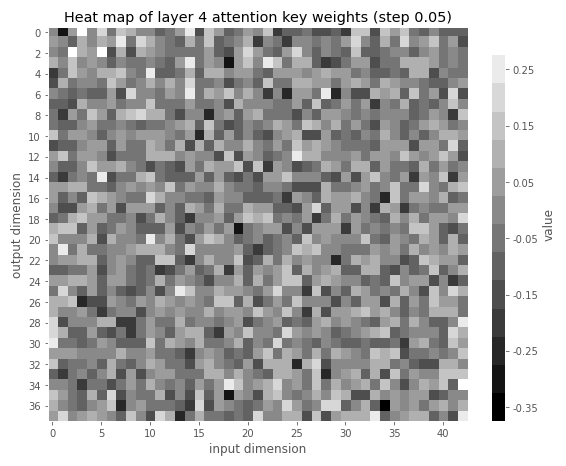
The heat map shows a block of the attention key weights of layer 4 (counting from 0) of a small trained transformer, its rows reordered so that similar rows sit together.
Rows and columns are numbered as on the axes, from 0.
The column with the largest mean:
10
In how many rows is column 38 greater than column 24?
16
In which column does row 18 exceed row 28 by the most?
20
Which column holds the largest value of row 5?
14
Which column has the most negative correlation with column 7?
15
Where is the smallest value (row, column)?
36, 34
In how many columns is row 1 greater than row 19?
21
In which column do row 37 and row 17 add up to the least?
13
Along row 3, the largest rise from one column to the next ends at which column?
19
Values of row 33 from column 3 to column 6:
0 -0.1 0 0.1
